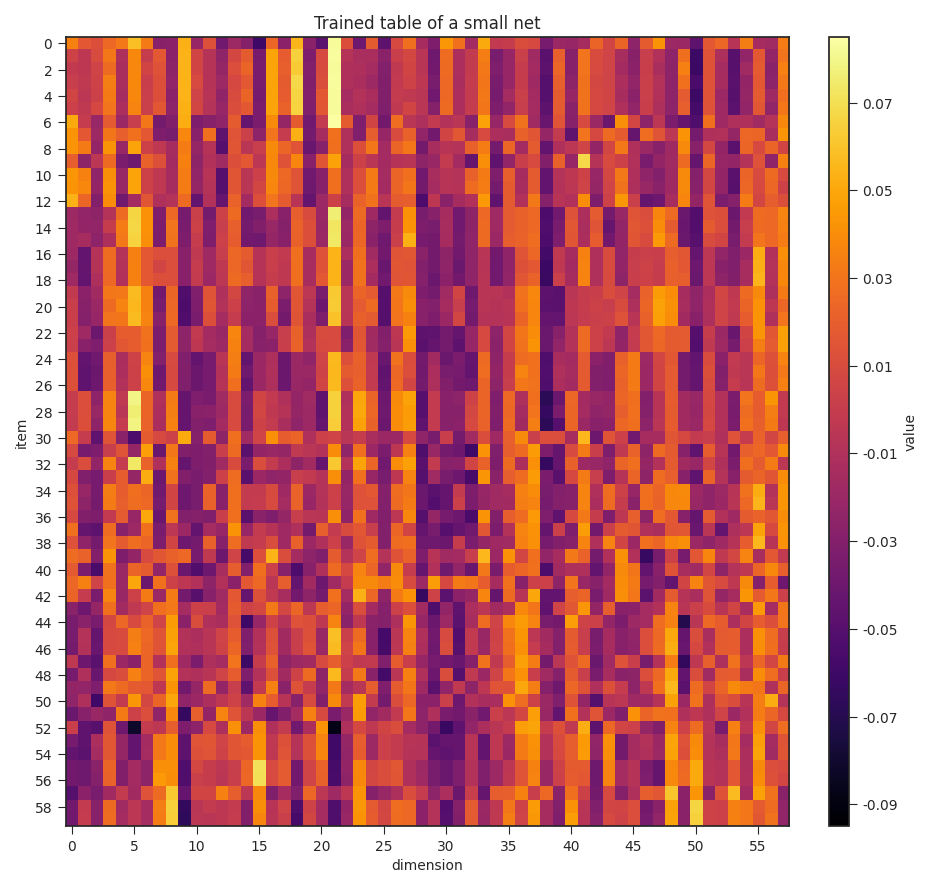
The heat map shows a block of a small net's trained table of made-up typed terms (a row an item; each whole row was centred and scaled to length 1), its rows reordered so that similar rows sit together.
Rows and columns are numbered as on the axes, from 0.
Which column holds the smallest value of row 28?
38
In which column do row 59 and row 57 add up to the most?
8
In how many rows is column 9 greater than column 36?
16
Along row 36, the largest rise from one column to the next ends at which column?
33
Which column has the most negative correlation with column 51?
55
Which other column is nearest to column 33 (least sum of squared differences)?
51
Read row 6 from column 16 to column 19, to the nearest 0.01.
0.04 -0.02 0.02 -0.04
